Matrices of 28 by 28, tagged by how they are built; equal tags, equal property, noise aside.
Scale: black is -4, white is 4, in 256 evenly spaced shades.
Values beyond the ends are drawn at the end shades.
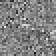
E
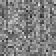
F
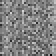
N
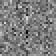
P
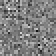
E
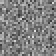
N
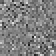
E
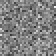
N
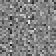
P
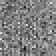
F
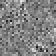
E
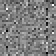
P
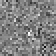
E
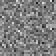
N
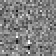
P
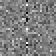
P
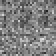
F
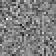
E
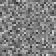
N
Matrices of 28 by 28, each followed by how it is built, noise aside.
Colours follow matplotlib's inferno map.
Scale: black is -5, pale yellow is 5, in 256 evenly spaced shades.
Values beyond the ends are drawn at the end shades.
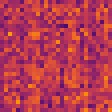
blocks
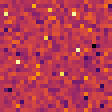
sparse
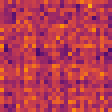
blocks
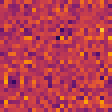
low rank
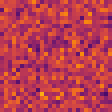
blocks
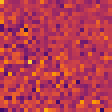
lower triangular
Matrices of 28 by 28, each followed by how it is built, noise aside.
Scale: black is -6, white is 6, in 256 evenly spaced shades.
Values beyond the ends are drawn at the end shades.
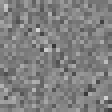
banded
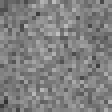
smooth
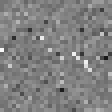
sparse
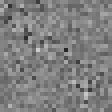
banded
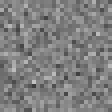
noise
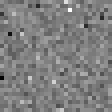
sparse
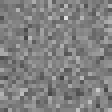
low rank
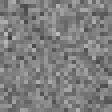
noise
